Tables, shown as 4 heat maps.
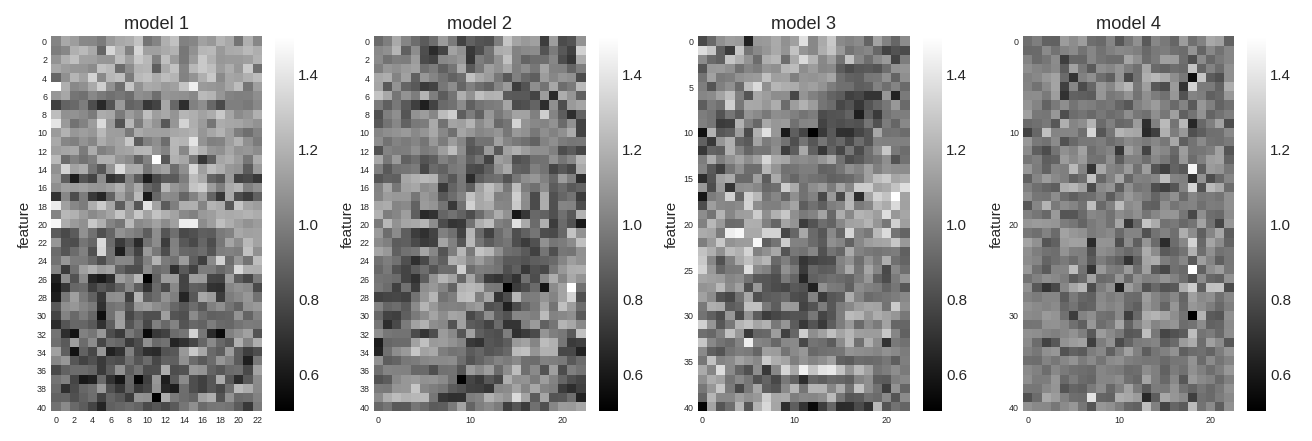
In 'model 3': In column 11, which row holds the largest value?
36
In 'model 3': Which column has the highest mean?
6
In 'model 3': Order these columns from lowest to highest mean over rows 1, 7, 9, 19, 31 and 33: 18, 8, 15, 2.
2, 15, 18, 8
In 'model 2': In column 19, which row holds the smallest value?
6
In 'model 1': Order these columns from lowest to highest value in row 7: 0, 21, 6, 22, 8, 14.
14, 0, 6, 8, 21, 22
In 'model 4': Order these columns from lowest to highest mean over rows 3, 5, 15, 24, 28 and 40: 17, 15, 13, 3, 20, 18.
17, 15, 20, 3, 18, 13
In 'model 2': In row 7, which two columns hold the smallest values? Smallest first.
5, 18
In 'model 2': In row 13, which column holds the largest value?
22
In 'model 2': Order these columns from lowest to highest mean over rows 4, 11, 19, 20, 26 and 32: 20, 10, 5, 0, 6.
5, 6, 20, 10, 0
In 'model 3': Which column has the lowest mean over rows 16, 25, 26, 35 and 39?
11
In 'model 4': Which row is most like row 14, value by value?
25
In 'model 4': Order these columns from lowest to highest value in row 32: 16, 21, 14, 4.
16, 21, 14, 4
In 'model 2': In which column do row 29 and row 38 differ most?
20
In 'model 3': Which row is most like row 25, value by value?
33
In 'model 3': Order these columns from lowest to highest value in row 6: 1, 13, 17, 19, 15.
19, 17, 15, 13, 1
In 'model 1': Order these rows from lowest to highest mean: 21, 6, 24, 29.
21, 29, 24, 6
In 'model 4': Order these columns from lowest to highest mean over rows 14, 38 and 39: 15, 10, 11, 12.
15, 12, 10, 11
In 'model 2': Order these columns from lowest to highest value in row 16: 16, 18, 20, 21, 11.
21, 20, 16, 18, 11
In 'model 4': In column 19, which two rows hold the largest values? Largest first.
4, 30
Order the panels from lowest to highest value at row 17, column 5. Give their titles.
model 1, model 4, model 2, model 3
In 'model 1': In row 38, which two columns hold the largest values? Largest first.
20, 21
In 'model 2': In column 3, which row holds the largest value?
39
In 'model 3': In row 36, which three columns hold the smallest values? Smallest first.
7, 5, 4
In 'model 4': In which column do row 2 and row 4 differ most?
11
